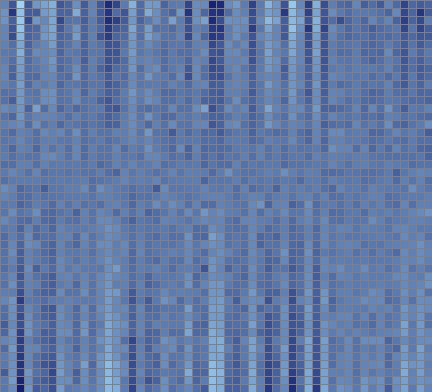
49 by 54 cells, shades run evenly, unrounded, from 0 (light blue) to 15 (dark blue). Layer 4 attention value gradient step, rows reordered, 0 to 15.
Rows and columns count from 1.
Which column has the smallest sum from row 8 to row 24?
3
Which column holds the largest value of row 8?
27
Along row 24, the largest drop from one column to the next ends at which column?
21
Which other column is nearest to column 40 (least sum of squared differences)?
34
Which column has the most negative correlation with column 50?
29
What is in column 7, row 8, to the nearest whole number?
5
